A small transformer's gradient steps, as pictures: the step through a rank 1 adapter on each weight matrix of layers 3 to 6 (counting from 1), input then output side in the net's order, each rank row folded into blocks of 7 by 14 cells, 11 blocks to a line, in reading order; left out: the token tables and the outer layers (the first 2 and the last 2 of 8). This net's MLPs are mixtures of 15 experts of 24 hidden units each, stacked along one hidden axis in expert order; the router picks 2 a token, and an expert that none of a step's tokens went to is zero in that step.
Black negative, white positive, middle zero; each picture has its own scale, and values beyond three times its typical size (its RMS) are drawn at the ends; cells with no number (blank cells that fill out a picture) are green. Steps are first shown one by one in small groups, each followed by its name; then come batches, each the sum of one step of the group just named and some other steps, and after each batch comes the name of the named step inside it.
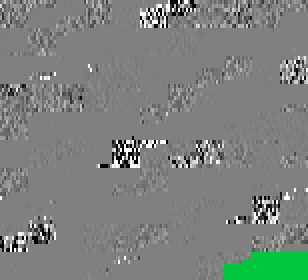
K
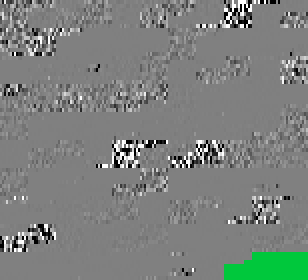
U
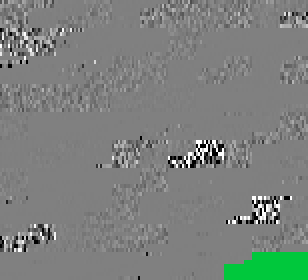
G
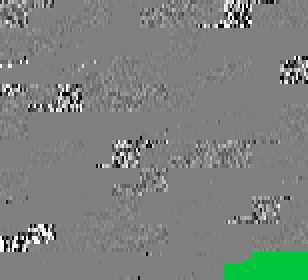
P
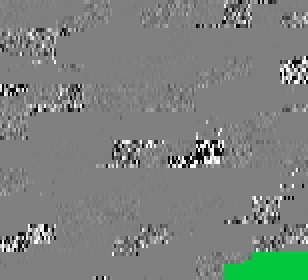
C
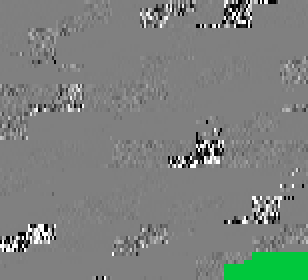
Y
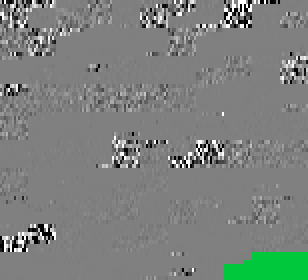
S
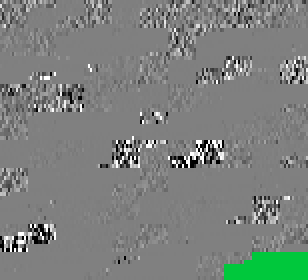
K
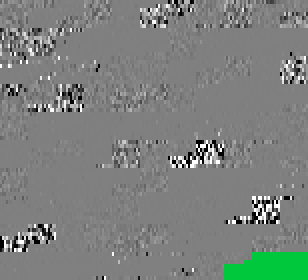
C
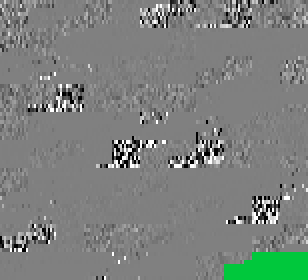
K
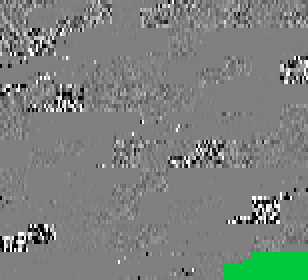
G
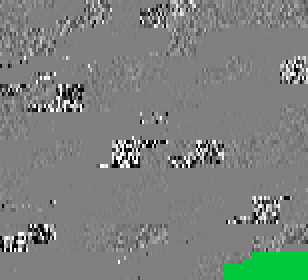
G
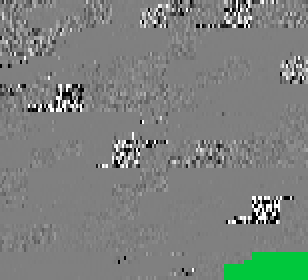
G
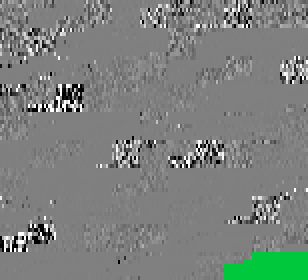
G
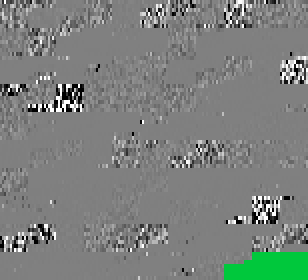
S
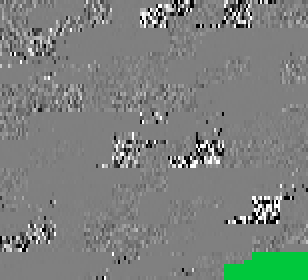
Y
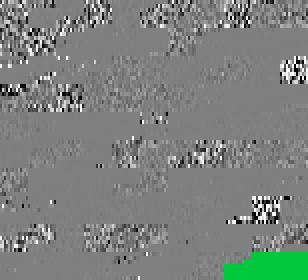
P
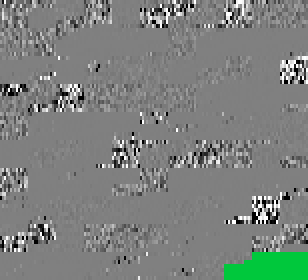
S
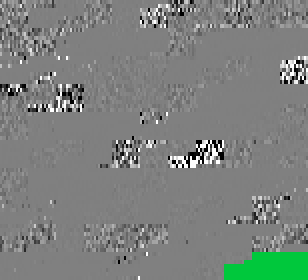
K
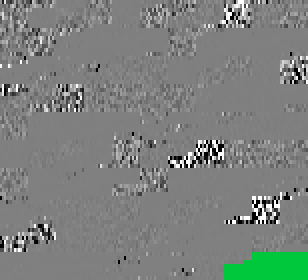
S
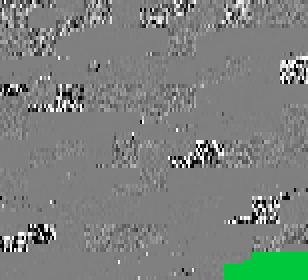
S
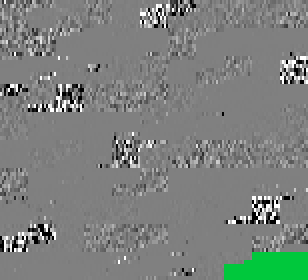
K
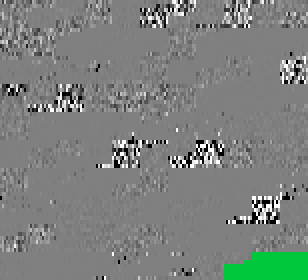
C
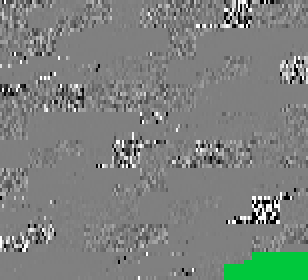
U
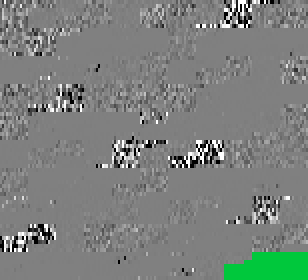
U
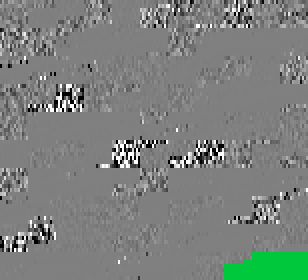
G
